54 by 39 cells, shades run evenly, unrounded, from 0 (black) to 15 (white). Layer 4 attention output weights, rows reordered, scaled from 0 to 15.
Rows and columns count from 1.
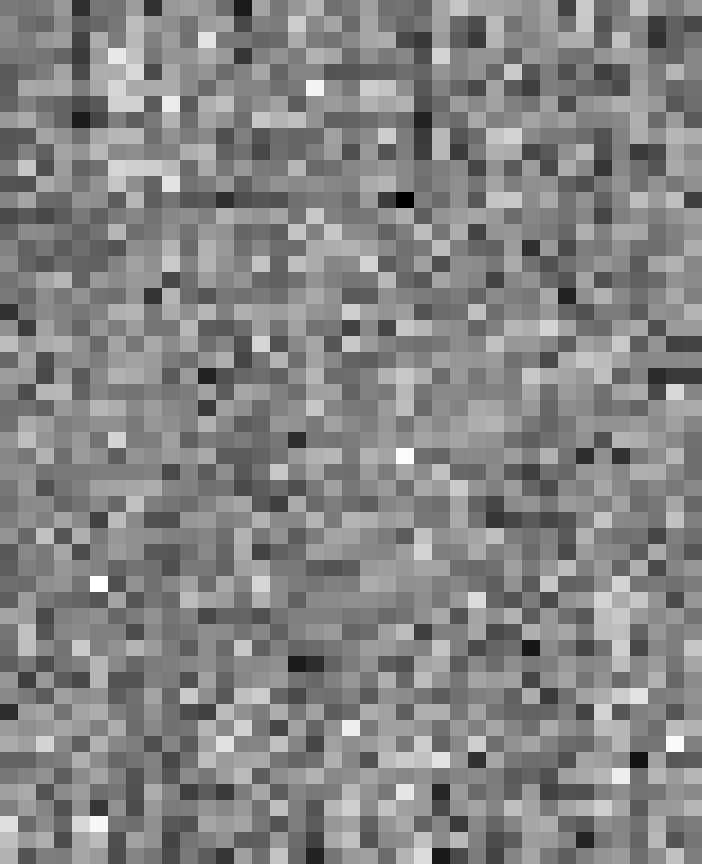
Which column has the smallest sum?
32
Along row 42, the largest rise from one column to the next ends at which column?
24
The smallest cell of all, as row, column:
13, 23
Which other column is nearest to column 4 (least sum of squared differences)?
11
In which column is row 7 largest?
10
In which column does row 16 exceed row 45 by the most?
12
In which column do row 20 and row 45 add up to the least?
1
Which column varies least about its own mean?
19
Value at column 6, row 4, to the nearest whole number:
9
